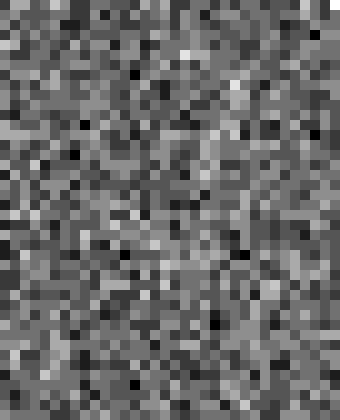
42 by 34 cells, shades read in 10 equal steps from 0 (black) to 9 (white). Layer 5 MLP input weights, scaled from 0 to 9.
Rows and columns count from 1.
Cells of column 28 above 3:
18
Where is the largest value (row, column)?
1, 34
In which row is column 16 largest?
25
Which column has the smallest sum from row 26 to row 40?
22
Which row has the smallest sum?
3
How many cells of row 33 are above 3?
17
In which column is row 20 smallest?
21
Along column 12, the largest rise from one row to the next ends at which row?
23
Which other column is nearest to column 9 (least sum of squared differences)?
29
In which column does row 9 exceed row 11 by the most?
15
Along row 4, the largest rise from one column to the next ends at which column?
33
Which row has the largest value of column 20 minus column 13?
26
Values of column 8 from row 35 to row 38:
4 3 2 4
